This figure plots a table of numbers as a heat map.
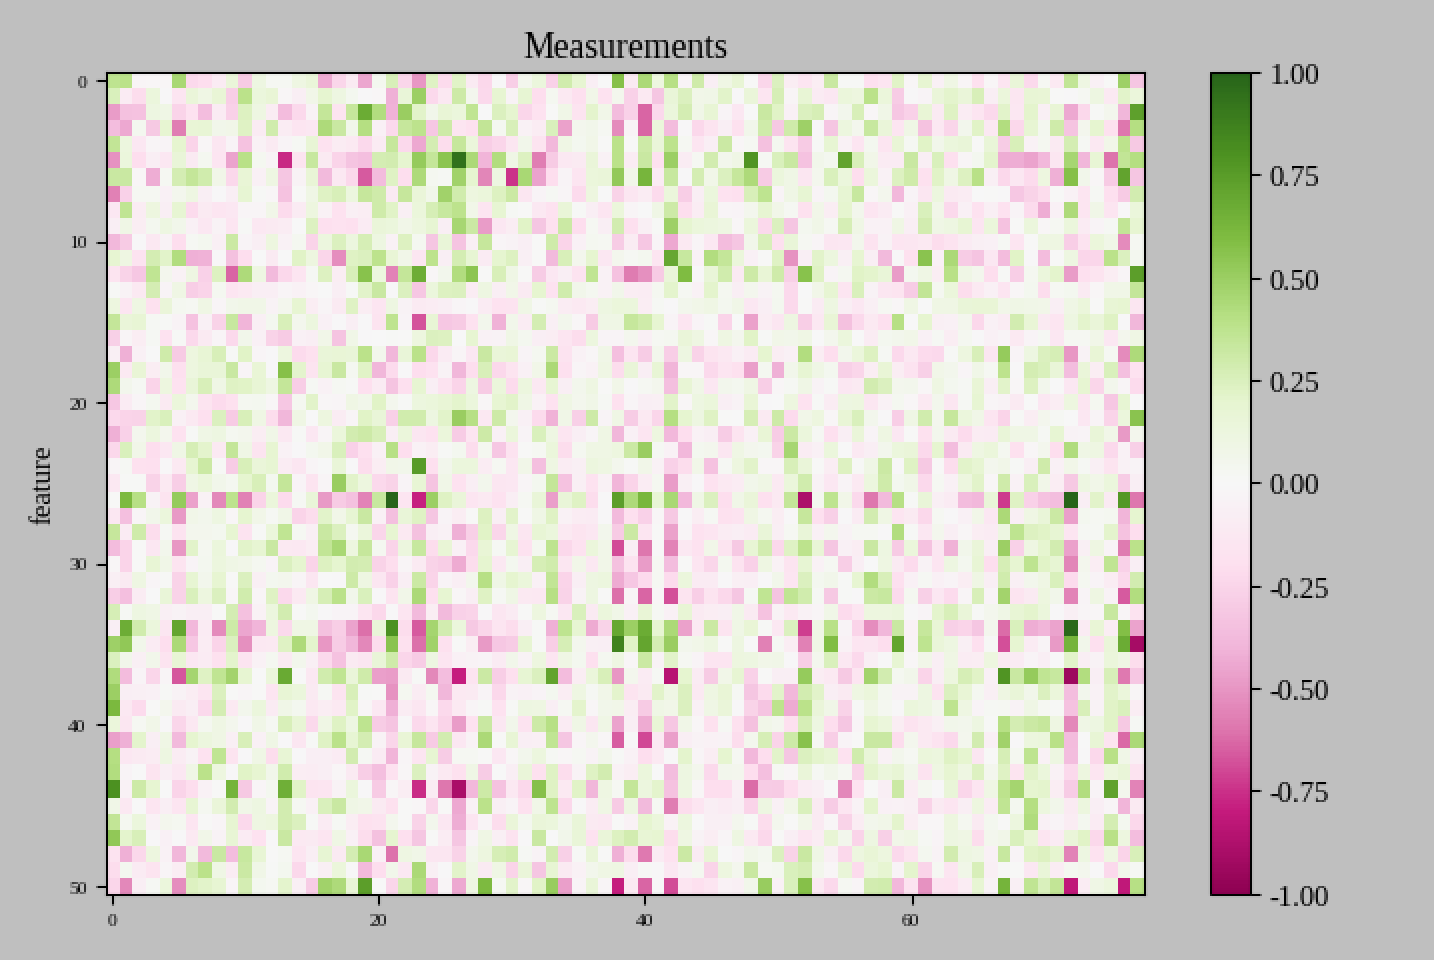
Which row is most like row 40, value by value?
30
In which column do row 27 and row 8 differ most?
72
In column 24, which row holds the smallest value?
37
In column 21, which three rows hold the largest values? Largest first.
26, 34, 35
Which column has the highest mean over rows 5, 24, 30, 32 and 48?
23
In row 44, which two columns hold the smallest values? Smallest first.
26, 23
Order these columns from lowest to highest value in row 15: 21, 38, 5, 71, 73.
71, 5, 38, 73, 21
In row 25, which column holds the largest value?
17
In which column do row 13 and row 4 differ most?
77
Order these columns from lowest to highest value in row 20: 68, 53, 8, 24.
8, 68, 53, 24
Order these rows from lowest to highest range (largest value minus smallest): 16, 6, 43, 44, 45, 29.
16, 43, 45, 29, 6, 44
